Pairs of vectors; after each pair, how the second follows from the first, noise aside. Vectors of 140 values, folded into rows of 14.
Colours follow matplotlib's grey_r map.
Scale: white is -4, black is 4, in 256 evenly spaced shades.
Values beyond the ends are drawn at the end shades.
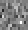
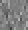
wrapped around, negated, shrunk.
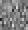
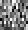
scaled up.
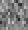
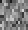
wrapped around.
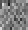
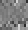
reversed, negated, partly zeroed.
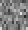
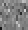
negated, partly zeroed.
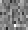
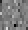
negated, partly zeroed.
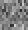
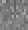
wrapped around, negated, shrunk.
